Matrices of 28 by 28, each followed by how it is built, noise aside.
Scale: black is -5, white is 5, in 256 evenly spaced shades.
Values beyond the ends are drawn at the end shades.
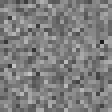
repeating rows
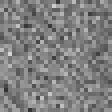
Toeplitz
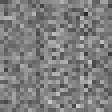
repeating rows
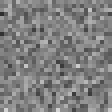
repeating columns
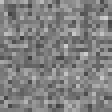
blocks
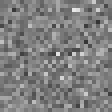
uneven rows
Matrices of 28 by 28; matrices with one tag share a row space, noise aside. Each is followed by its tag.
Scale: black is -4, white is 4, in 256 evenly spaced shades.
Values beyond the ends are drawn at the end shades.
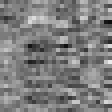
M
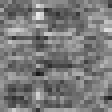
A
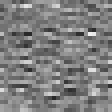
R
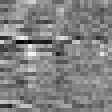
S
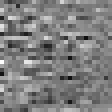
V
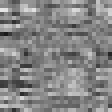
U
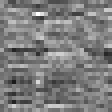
A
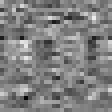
R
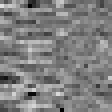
S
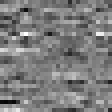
U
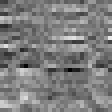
U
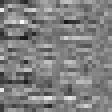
V
